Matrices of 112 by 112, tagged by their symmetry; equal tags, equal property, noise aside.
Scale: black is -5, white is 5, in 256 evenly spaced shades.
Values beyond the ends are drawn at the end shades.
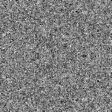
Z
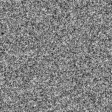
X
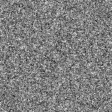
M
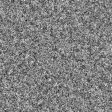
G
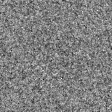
G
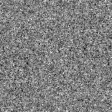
M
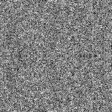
Z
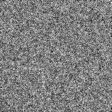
G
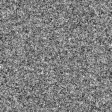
M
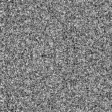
Z
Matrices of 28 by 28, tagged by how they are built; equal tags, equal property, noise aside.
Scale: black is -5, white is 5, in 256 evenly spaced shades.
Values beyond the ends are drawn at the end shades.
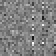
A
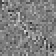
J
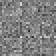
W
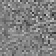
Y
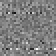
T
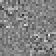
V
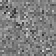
J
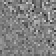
Y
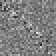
J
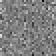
A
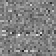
T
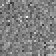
V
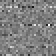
T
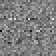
T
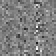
A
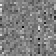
A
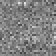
W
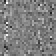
A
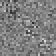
V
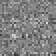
W
